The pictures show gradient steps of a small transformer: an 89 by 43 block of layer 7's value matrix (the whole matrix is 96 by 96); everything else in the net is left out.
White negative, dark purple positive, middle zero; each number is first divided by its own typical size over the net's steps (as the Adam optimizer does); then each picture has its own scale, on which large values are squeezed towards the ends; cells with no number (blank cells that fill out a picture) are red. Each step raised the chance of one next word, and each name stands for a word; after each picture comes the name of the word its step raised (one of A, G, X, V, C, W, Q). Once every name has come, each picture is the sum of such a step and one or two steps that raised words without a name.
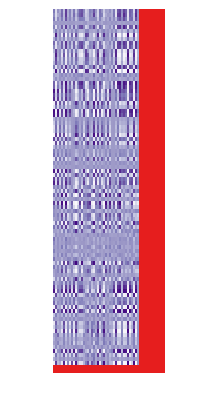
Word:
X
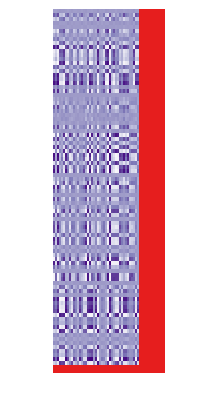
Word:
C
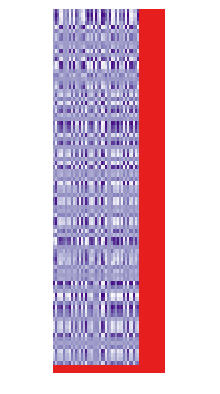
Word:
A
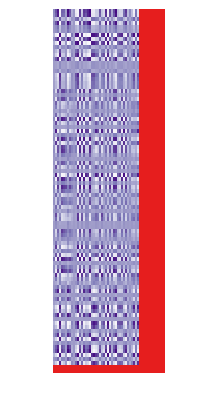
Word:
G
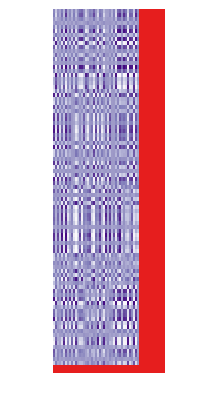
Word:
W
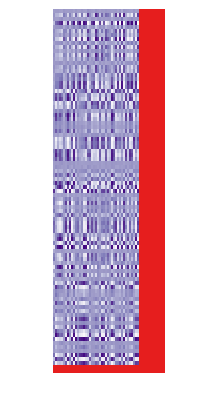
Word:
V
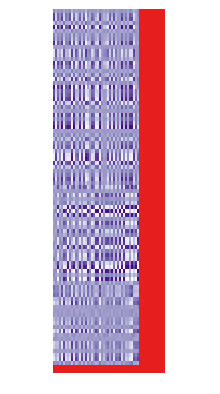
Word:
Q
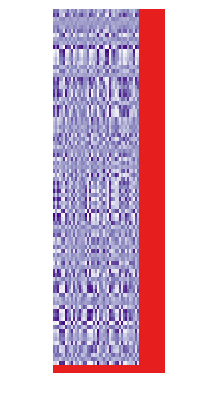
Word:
X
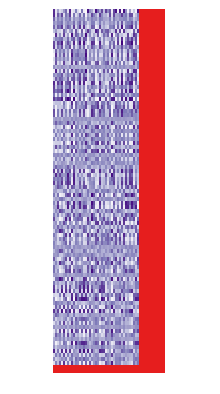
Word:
X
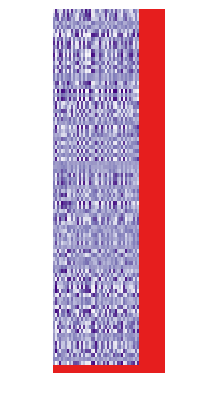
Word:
X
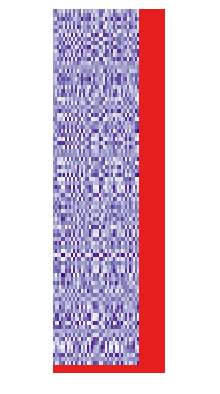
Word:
G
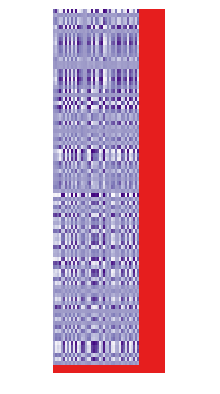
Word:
Q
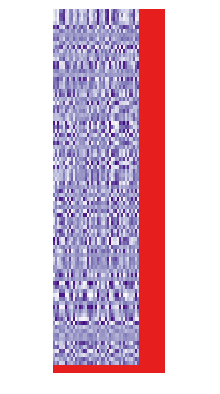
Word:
A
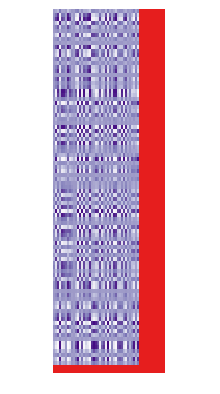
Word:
Q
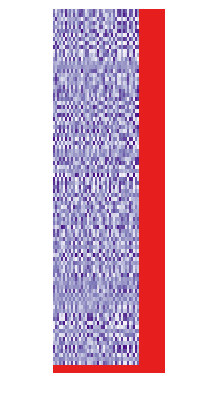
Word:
G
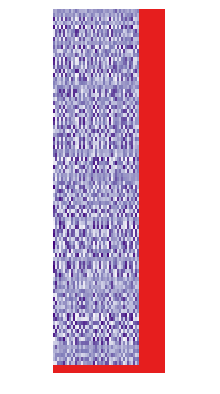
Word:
Q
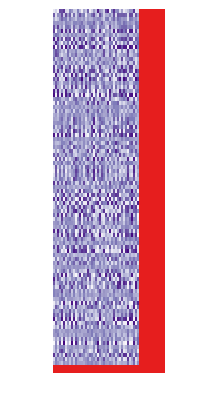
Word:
W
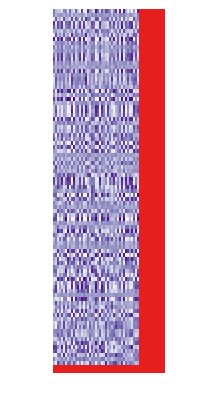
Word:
G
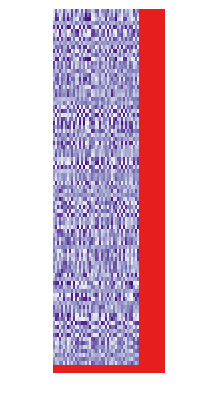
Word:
A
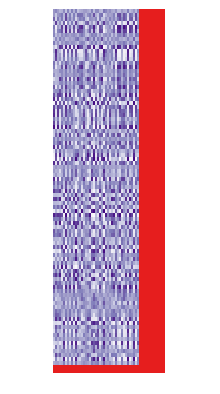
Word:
Q
